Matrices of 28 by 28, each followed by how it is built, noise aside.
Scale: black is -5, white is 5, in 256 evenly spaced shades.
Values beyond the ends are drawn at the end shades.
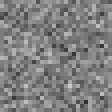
repeating rows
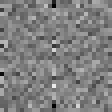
uneven columns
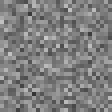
repeating rows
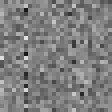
uneven columns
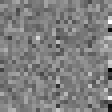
uneven columns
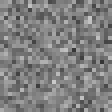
repeating rows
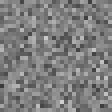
noise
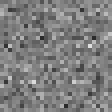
uneven rows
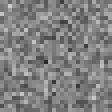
noise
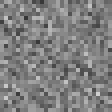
noise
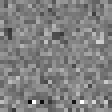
uneven rows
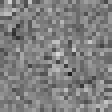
block diagonal
